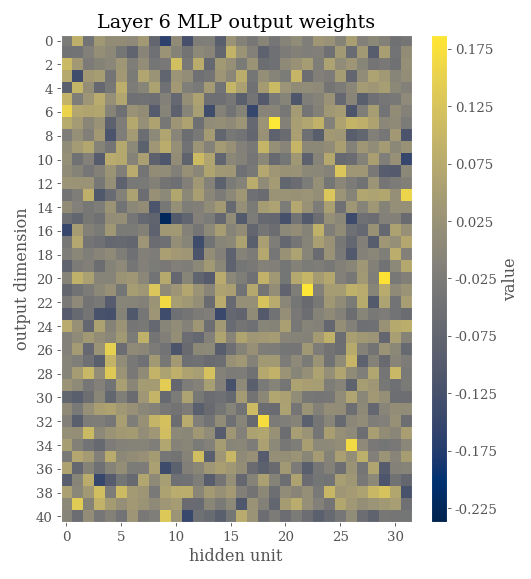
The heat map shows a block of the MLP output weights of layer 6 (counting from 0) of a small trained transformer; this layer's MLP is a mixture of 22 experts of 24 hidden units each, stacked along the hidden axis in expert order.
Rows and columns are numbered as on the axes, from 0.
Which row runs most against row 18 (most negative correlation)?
35
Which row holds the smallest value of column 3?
37
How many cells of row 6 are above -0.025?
22
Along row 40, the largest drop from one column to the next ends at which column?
11
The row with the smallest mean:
15
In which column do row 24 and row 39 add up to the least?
16
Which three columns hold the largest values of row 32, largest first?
18, 9, 8
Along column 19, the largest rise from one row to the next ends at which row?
7
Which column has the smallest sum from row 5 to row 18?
17
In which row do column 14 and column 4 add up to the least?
23
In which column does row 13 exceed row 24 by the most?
24
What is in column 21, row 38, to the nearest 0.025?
0
